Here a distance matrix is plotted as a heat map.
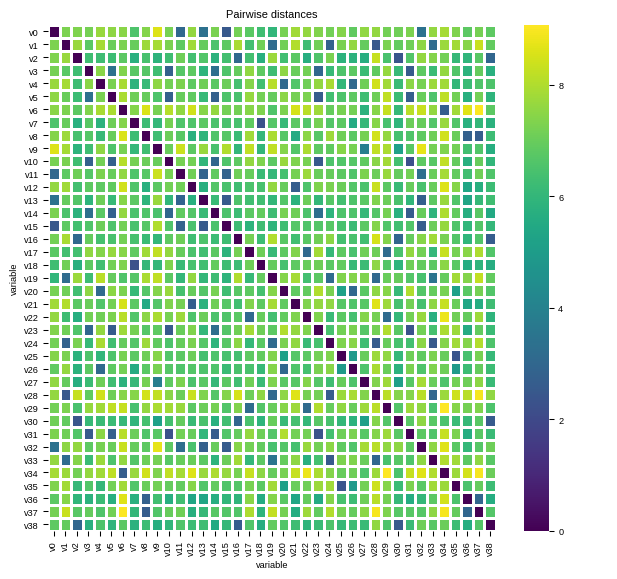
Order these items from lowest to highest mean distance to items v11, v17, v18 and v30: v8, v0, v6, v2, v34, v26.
v2, v0, v26, v8, v6, v34
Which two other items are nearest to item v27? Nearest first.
v9, v30
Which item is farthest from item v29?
v34
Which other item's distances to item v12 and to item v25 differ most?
v35
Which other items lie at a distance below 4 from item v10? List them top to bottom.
v3, v5, v14, v23, v31
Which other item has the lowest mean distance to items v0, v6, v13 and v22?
v15
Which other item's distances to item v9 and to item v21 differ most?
v12
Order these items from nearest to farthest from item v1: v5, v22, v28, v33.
v28, v33, v22, v5
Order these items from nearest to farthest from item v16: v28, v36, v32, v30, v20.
v30, v36, v20, v32, v28
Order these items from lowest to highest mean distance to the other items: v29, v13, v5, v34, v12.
v13, v5, v12, v29, v34
